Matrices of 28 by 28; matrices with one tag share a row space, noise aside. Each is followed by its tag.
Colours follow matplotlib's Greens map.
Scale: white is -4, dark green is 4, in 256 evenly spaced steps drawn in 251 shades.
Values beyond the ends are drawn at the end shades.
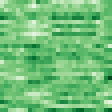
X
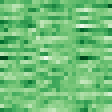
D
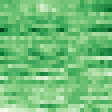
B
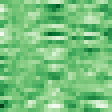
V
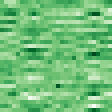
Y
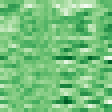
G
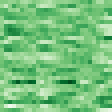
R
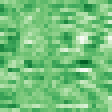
G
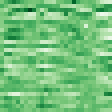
R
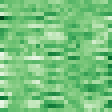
V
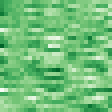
V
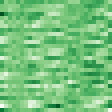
V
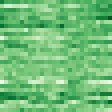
B
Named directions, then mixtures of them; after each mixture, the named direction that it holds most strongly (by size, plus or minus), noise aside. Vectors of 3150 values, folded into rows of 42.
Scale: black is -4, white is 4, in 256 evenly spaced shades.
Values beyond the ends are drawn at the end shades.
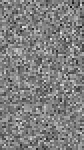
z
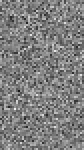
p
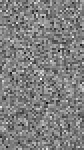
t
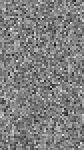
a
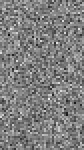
a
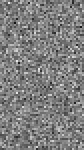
z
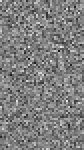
t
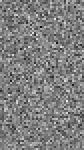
p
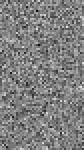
t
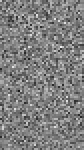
p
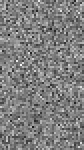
a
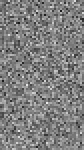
a
